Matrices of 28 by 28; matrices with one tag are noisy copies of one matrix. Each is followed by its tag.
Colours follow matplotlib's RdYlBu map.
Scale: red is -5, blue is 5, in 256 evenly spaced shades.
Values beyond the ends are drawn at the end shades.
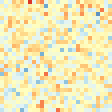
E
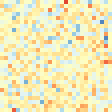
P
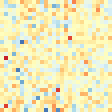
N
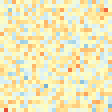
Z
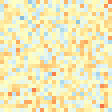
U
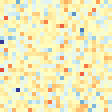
P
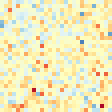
U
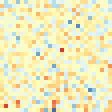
N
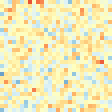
E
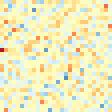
Z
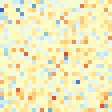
U
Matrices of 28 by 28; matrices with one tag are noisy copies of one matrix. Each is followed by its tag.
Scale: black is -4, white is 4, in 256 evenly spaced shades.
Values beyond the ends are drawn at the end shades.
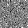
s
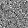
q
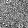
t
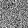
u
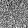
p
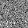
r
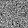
r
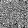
t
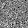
r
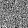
u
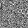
q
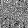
t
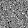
q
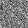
q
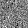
u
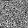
r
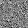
q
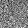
p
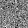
u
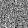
u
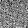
p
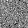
t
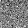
p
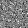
q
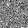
s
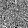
u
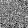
t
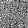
t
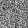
u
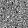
u
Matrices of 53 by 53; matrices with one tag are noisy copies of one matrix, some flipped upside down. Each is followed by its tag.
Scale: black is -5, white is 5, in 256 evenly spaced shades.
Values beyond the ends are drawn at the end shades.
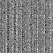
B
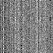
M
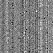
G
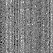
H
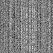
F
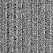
B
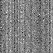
H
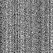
H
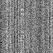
H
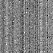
G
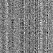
G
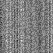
H
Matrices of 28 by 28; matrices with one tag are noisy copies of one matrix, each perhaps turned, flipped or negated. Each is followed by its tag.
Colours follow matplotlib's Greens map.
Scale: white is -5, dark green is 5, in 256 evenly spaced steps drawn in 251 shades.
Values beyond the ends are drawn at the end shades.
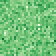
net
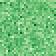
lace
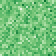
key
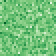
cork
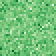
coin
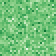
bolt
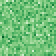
cork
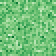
lace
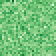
cork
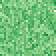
key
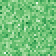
cork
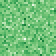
net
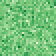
bolt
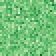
lace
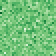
cork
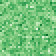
lace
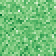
coin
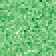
net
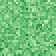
key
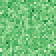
key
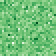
lace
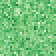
bolt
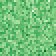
key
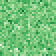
key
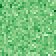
key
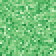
net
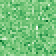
lace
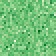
net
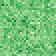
bolt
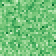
coin
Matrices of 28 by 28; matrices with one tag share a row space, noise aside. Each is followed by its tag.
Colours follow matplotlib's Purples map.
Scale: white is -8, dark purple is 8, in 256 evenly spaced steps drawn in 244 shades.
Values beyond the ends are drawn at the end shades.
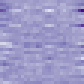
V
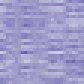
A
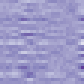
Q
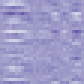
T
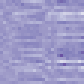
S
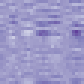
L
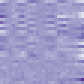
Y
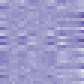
Y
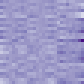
Y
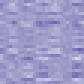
L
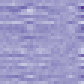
Q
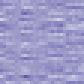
A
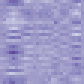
T
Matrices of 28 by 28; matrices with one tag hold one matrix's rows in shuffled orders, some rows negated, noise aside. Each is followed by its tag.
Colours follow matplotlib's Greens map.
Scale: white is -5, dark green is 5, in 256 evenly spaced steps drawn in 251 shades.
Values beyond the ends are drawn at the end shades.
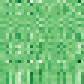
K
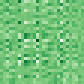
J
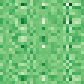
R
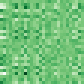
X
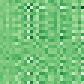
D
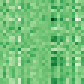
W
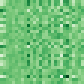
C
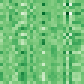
R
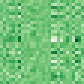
W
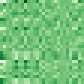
X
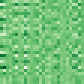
X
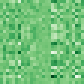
W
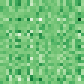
K
